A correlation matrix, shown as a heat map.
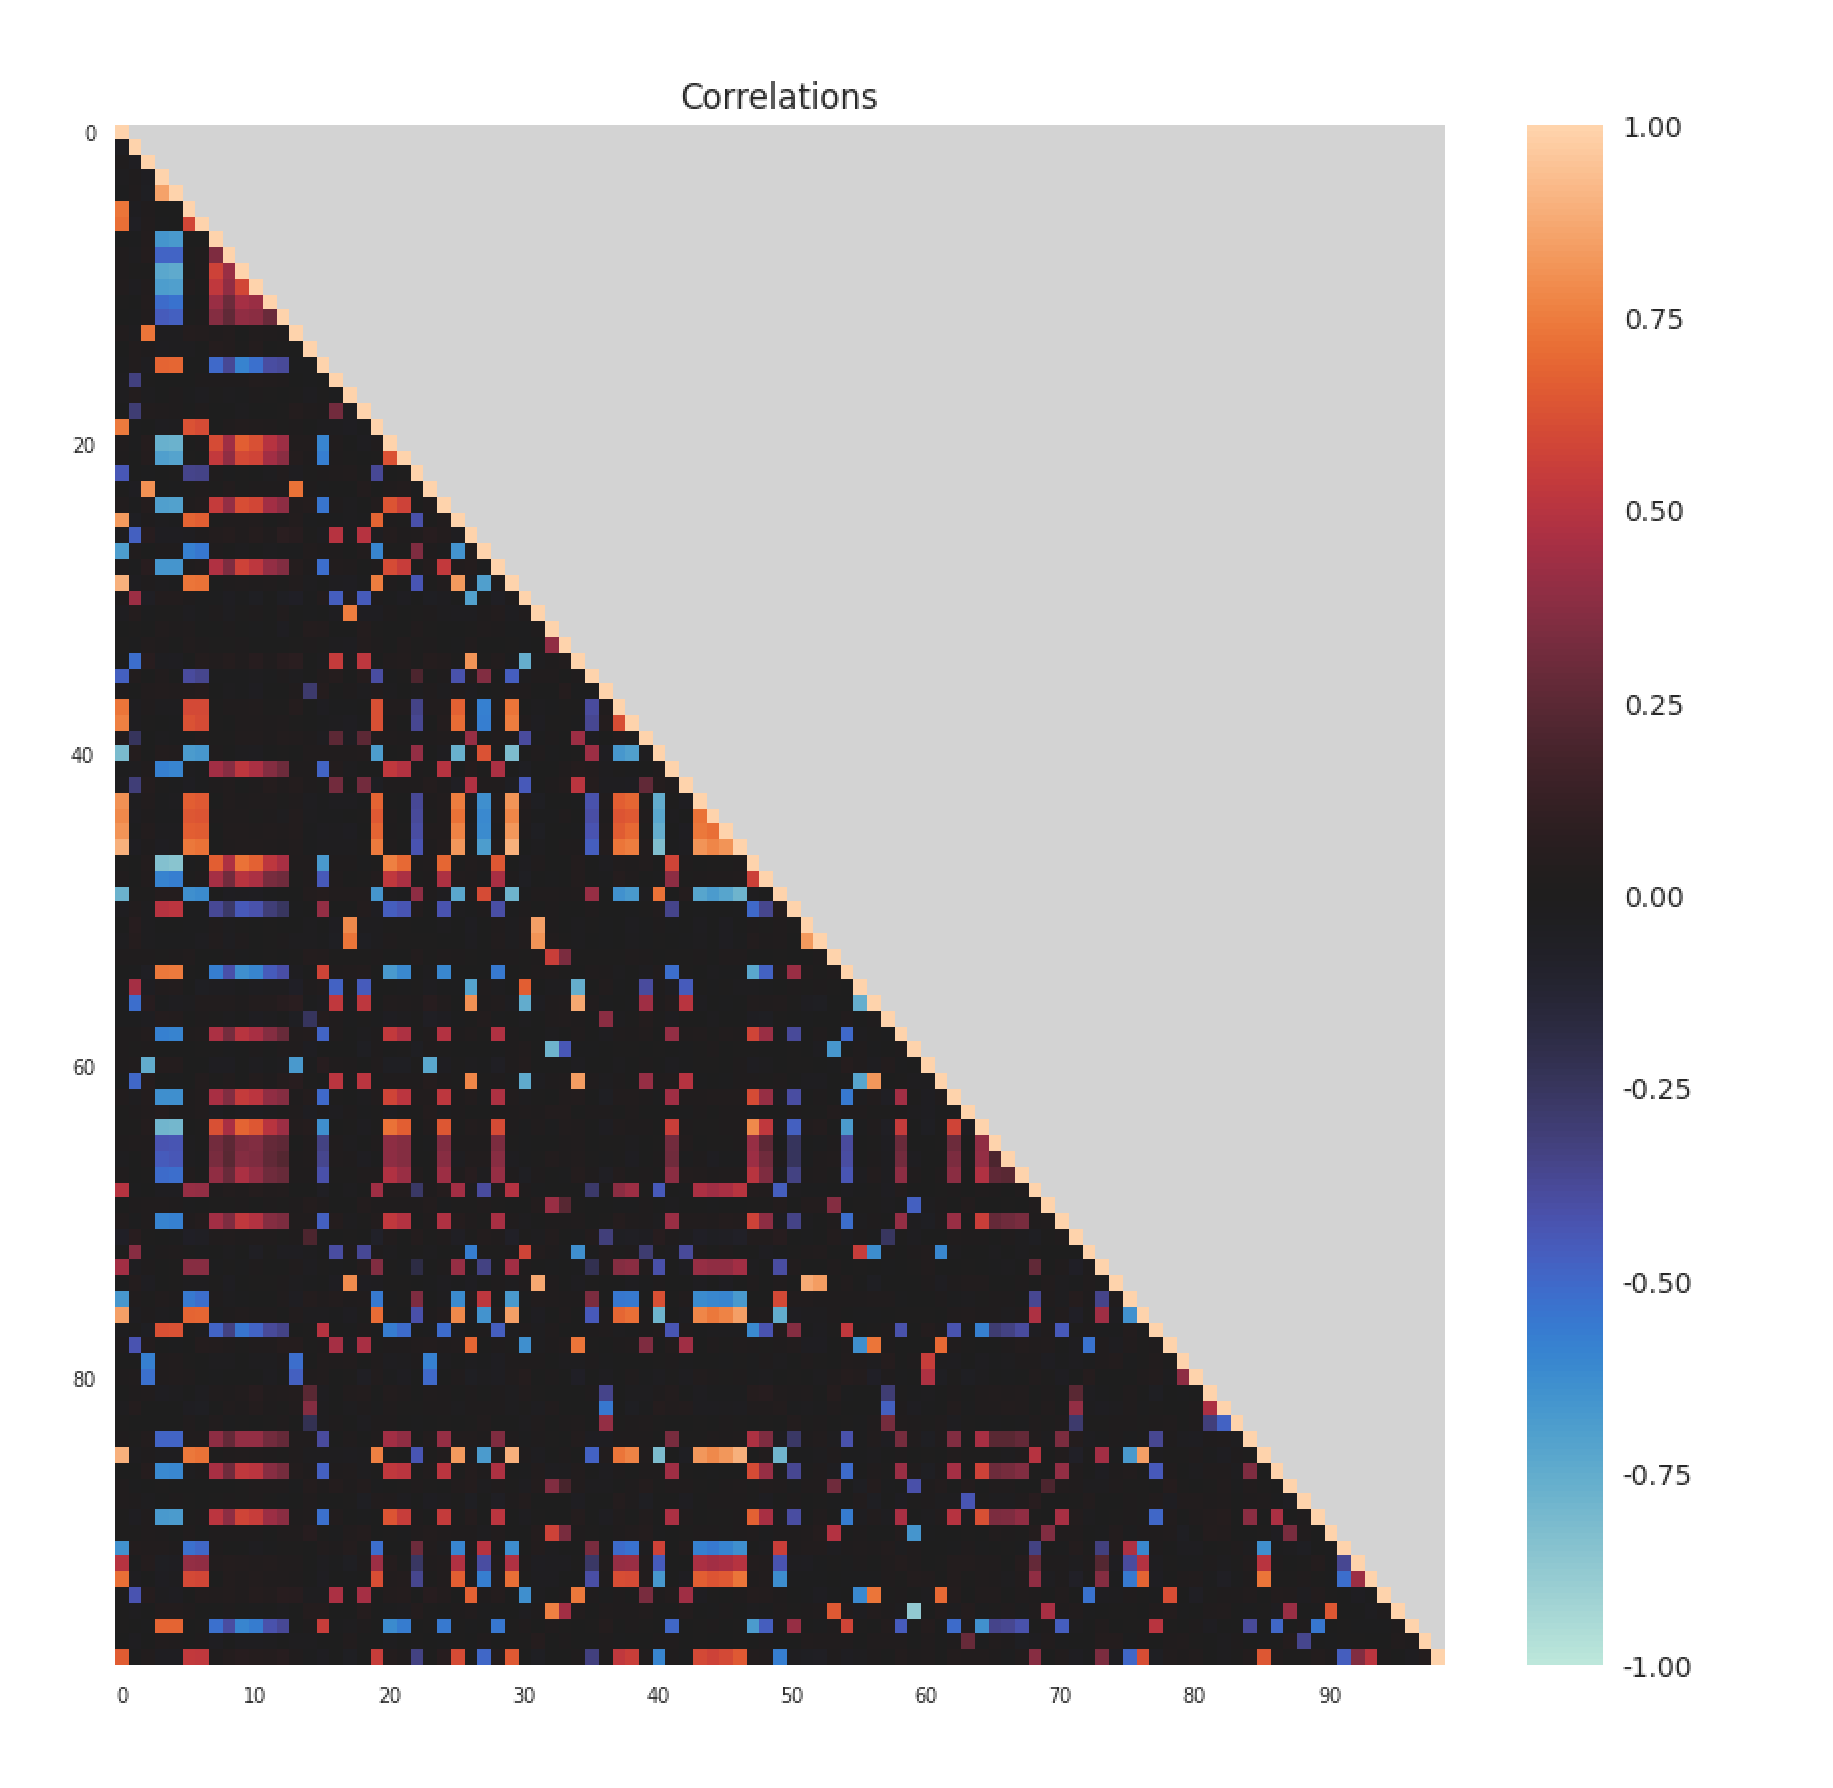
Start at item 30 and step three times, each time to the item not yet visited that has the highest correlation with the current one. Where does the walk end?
1
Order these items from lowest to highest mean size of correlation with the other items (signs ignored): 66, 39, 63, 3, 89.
63, 39, 66, 89, 3
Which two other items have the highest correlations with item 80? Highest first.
60, 79
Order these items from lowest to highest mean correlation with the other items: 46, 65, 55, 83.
55, 83, 65, 46
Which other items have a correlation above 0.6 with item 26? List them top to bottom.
34, 56, 61, 78, 94
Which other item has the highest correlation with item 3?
4
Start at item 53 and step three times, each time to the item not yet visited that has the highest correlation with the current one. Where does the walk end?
90
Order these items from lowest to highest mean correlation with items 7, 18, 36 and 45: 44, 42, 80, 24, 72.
72, 80, 42, 24, 44
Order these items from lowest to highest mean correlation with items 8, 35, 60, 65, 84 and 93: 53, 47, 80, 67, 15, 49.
15, 49, 53, 80, 67, 47
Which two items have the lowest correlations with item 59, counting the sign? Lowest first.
95, 32
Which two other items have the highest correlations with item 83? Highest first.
36, 57
